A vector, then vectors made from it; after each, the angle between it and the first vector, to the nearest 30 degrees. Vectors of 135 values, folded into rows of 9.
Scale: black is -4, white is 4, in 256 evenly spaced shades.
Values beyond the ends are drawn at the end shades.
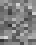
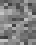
150 degrees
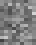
30 degrees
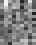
90 degrees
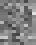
30 degrees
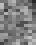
90 degrees
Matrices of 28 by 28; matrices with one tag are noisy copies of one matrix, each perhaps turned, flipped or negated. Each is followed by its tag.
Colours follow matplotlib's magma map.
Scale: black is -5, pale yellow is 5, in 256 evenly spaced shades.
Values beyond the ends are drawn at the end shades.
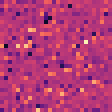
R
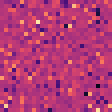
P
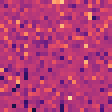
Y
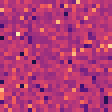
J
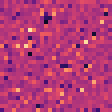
R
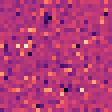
R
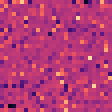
J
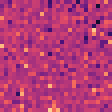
Y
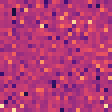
P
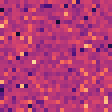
J
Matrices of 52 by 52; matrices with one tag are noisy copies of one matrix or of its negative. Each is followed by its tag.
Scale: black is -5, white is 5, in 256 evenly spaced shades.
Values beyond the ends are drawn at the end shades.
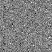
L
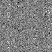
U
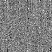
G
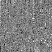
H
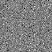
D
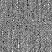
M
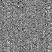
U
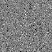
D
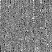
H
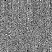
G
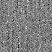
M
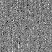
M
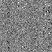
U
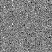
L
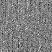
M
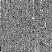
H
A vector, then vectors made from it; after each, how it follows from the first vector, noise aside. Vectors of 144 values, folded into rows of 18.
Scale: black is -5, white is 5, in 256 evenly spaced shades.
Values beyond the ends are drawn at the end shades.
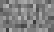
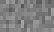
wrapped around, shrunk.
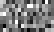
reversed, negated, scaled up.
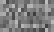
reversed, negated.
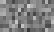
reversed, negated.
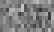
wrapped around, negated.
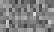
wrapped around, negated.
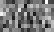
reversed, negated, scaled up.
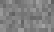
wrapped around, shrunk.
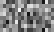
reversed, negated, scaled up.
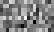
scaled up.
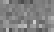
negated, partly zeroed.
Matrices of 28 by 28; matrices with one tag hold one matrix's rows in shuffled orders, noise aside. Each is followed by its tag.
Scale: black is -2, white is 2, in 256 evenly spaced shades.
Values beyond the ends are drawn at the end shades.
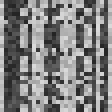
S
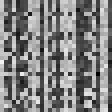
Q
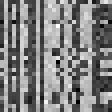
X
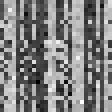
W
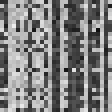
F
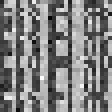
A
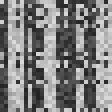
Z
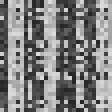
Z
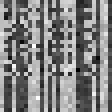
Q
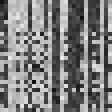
F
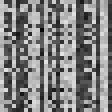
Q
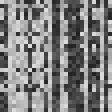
F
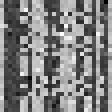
S
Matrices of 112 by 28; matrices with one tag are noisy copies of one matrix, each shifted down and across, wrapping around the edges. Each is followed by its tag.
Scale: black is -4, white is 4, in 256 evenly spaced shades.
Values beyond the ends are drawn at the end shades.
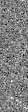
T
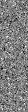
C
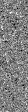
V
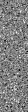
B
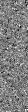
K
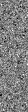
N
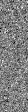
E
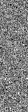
V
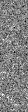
T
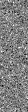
V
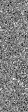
T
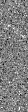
T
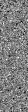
N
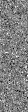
V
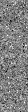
C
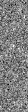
T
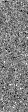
V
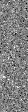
T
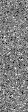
C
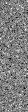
B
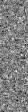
E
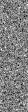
B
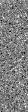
B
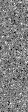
C
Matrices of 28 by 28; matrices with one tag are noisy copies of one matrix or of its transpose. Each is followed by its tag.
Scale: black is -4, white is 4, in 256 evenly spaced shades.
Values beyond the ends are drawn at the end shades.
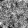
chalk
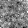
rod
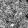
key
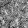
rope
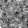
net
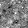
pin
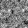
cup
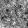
rod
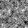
cup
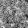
key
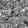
cup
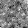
rod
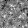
rope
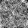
chalk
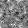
net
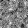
cup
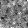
rod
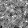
key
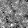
key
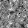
cup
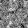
cup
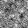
pin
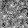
rope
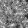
key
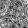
rod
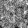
key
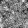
chalk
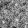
rope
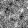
pin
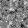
cup
